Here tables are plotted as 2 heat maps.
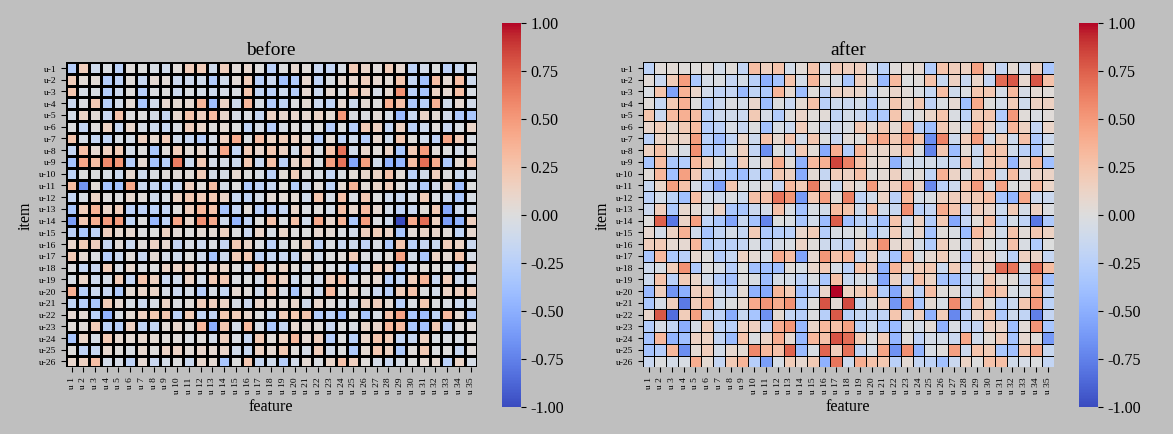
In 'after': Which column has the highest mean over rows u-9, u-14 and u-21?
u 17
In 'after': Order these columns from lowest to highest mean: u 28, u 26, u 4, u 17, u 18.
u 28, u 4, u 26, u 18, u 17
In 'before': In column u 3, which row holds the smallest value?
u-21
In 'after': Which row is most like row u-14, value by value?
u-22
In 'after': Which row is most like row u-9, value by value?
u-24
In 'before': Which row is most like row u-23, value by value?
u-4
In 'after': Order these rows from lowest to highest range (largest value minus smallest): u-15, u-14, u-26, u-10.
u-15, u-10, u-26, u-14
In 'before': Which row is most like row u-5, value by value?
u-12
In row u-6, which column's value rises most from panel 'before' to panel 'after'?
u 23
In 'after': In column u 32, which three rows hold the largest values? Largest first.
u-2, u-18, u-5
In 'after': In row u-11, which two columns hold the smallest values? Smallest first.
u 25, u 7
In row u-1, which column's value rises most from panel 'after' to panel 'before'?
u 25
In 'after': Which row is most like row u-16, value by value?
u-6
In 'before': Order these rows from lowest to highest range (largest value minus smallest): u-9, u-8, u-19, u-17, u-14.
u-19, u-17, u-8, u-9, u-14
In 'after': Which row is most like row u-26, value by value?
u-8
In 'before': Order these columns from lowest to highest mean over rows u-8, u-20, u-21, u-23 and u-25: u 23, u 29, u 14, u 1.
u 29, u 1, u 23, u 14
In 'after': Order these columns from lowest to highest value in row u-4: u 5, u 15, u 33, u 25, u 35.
u 25, u 33, u 5, u 35, u 15
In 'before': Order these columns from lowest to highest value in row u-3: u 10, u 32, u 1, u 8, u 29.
u 10, u 8, u 32, u 1, u 29
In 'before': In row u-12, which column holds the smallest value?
u 34
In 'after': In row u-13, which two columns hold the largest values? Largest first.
u 23, u 26
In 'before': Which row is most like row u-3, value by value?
u-17
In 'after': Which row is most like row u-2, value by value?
u-18
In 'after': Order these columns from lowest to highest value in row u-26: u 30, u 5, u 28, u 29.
u 29, u 28, u 30, u 5
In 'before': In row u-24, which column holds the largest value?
u 20
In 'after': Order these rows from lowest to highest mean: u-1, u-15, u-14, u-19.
u-14, u-19, u-15, u-1
